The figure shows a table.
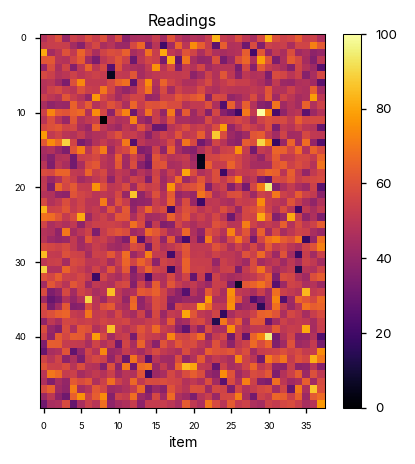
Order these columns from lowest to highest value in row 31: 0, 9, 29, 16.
16, 9, 29, 0
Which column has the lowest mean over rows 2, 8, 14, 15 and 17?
21
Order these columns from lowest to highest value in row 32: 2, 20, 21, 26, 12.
20, 12, 26, 21, 2
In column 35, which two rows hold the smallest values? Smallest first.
27, 10
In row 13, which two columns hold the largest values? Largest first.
23, 0
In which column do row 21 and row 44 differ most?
12
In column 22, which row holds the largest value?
35
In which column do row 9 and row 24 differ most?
29
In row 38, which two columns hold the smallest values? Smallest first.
23, 30
